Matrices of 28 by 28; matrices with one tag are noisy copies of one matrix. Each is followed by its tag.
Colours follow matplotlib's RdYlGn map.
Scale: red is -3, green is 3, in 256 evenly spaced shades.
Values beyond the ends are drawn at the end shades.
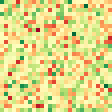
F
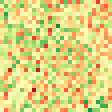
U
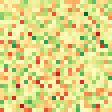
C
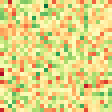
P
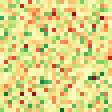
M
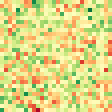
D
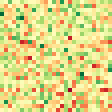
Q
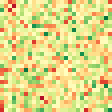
P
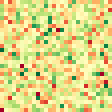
P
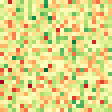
P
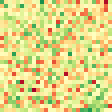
U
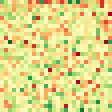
F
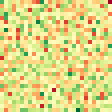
F
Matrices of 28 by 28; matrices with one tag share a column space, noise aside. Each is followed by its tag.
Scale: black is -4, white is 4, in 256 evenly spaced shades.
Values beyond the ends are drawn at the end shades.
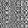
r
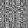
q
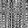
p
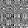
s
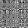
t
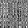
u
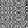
r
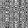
q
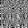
s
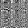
t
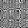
t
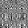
s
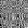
s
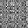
r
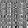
u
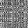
q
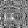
s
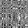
s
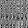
s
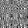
s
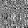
s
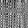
p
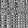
p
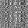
q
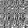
s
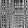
p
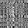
u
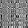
u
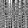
p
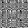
t
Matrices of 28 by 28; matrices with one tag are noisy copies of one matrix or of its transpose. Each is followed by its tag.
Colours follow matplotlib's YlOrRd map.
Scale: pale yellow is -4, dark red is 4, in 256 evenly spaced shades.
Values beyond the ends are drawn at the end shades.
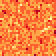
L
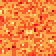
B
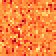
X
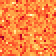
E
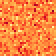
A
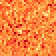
X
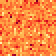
E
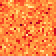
B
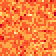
E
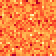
E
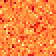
B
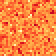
A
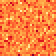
L
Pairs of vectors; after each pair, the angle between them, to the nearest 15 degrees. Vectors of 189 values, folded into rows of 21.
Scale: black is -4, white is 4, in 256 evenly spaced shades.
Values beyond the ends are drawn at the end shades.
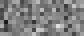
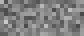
105 degrees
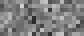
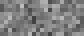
15 degrees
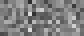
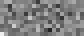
105 degrees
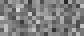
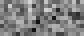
105 degrees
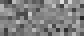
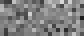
15 degrees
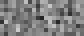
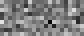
120 degrees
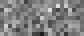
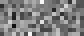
90 degrees
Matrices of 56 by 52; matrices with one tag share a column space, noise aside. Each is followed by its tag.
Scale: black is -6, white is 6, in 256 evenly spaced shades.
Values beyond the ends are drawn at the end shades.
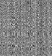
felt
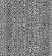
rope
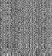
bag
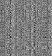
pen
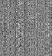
felt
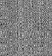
felt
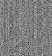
rope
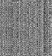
rope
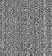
bag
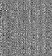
pen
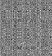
pen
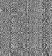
bag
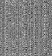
rope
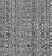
felt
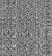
felt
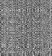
bag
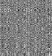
bag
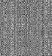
rope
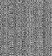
rope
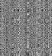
bag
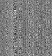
pen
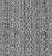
felt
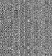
pen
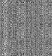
rope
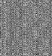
rope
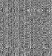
bag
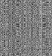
rope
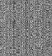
pen
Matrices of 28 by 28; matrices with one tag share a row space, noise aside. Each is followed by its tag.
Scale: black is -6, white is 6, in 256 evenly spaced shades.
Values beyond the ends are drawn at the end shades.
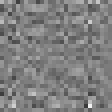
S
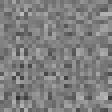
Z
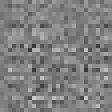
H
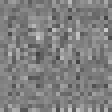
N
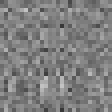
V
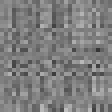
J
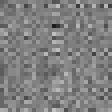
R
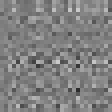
N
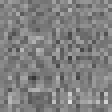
N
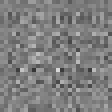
N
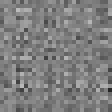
Z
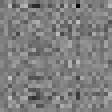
N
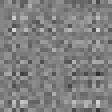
J
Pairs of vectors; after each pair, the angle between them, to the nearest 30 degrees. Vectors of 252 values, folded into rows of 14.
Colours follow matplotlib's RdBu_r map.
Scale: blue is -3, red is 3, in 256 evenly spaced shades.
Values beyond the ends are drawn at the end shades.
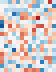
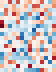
150 degrees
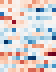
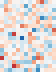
90 degrees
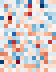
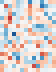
30 degrees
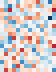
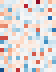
90 degrees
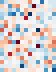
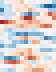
90 degrees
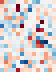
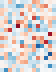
120 degrees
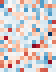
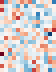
60 degrees
